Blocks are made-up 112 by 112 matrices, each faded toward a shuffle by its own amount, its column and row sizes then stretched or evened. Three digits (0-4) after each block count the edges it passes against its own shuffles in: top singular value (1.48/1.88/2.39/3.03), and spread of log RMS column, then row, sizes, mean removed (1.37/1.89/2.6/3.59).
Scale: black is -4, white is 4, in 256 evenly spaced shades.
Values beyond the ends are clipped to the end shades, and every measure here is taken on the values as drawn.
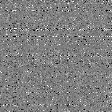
2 1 3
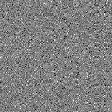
3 1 0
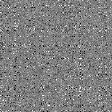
1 2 3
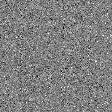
0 2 0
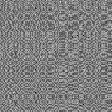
4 0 1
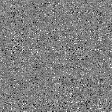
1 2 2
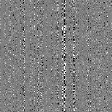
3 4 0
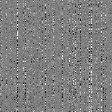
3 4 1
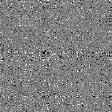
2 2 3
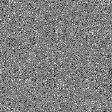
1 2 1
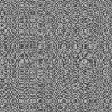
4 3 1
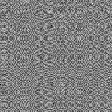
4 2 1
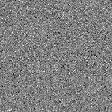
2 0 1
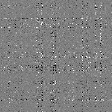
1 3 3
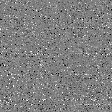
1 0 2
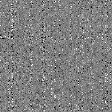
1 3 1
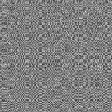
4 2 3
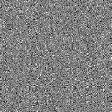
3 2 1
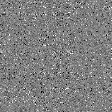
1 2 2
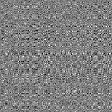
4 2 3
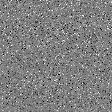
0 0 1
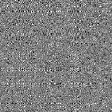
3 2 2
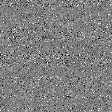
0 1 3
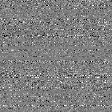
0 1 4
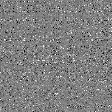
1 1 2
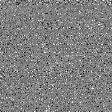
1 0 3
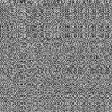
4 1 3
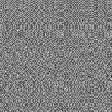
4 1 0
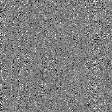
1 3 1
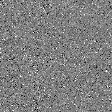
0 1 1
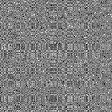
4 2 1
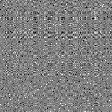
4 1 2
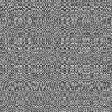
4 1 4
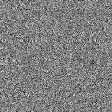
1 0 1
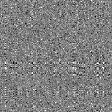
3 2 2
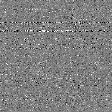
1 1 3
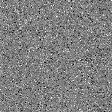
1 1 0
